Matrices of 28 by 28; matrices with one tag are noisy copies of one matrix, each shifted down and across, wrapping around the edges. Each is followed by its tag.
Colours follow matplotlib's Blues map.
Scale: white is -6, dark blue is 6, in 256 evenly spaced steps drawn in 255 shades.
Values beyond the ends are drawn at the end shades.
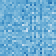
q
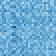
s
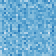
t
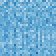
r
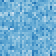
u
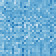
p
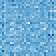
q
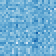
s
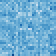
u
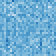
t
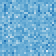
t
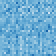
r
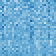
p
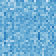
t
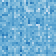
u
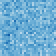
s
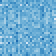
r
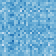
s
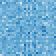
q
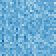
t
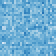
u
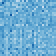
r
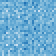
s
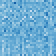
r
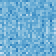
r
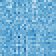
q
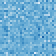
q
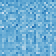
p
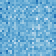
s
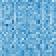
r
